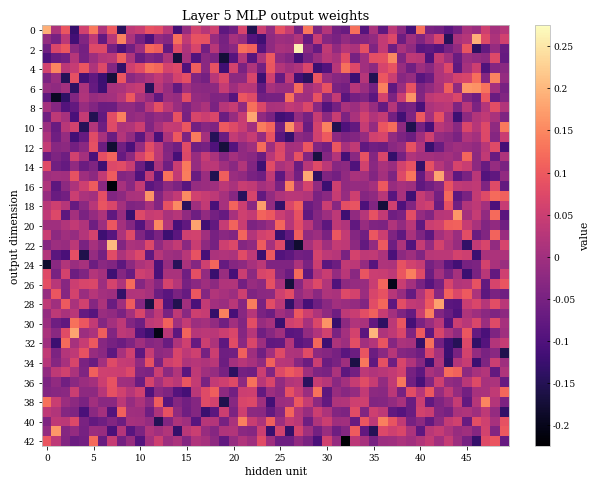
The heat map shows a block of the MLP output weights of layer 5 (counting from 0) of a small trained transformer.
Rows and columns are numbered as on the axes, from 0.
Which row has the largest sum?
4
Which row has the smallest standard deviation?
8
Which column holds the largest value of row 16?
26
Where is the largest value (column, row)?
27, 2
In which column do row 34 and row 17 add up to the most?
11
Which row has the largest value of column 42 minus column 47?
15
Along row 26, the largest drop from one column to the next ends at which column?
37
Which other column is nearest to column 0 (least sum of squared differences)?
5
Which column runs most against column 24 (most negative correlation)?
33
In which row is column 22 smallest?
0
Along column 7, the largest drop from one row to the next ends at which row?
16
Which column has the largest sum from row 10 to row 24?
24
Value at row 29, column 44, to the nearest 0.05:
-0.1
